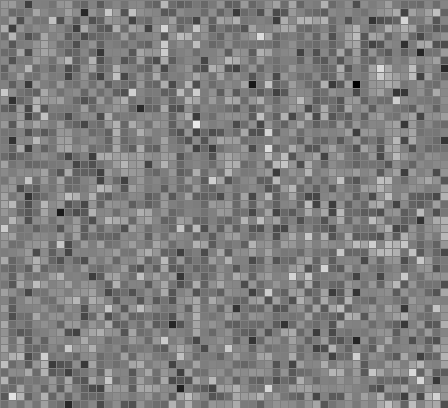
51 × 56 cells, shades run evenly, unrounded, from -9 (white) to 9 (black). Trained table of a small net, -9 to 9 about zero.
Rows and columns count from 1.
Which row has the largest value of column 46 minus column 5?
33
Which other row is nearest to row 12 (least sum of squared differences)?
29
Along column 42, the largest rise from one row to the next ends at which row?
45
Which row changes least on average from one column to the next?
24
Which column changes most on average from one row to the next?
25
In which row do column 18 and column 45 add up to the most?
11
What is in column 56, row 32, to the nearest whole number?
4
